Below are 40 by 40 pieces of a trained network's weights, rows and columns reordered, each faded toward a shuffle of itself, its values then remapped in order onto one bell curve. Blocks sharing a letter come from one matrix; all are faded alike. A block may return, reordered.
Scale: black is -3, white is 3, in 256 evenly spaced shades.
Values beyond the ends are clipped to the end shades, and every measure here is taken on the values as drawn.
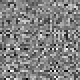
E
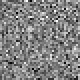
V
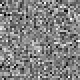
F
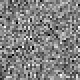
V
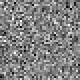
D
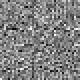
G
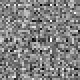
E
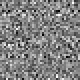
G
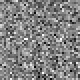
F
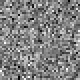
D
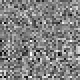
E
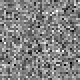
F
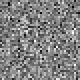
D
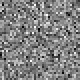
F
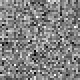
D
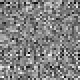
G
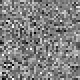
D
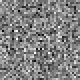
F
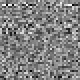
E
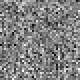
F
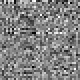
G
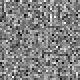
F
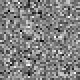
D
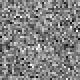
F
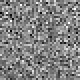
D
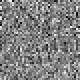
D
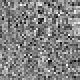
V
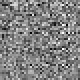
E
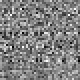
G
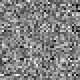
E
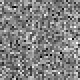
F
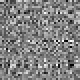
E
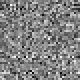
G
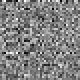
E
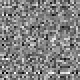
E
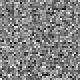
G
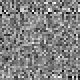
G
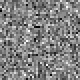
F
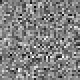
G
